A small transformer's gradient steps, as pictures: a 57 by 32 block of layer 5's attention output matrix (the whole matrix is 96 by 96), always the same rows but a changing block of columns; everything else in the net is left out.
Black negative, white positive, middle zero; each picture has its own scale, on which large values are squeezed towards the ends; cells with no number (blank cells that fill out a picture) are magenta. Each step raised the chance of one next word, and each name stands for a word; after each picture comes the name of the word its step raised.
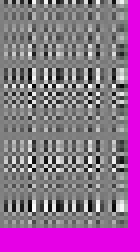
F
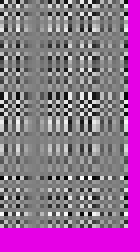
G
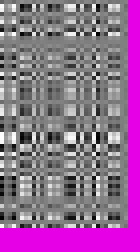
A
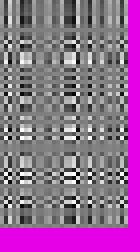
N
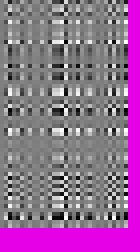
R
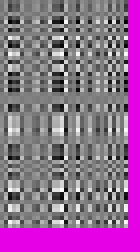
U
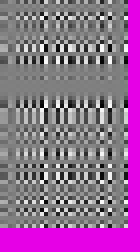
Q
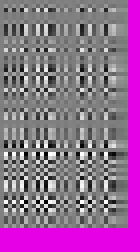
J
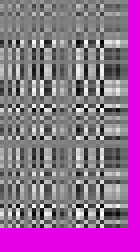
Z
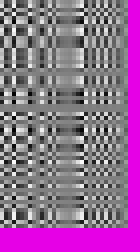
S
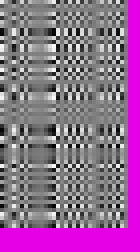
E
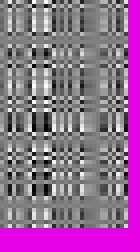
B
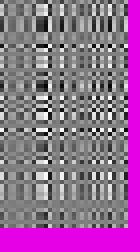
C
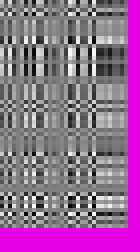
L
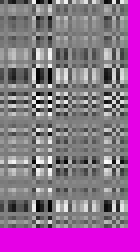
F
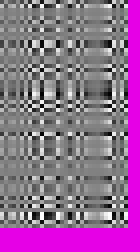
G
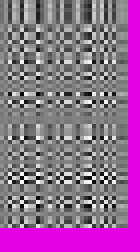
N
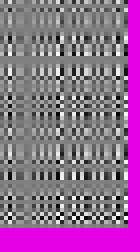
L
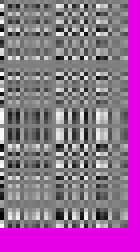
A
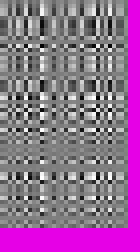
C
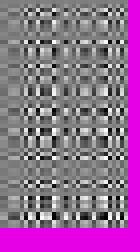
R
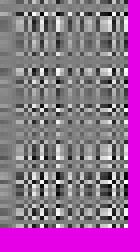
Z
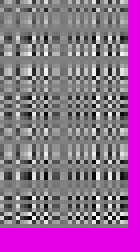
L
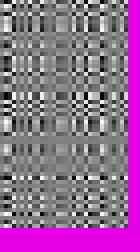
G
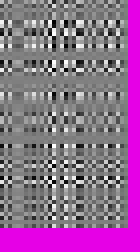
E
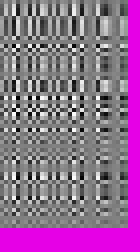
C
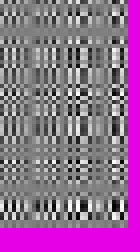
F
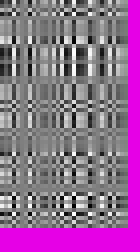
L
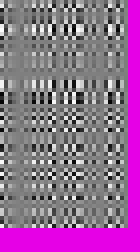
S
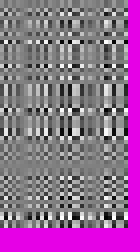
R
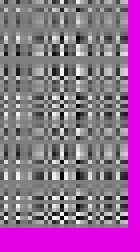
L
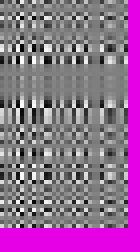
Q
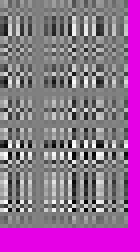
J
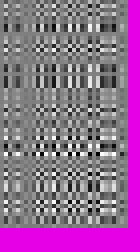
J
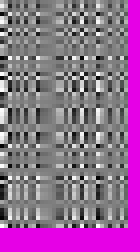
A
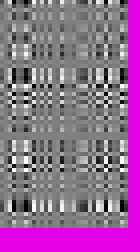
F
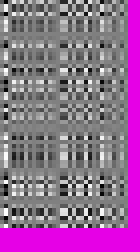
Z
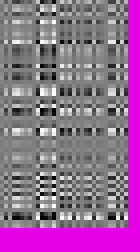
R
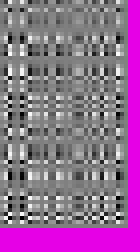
L
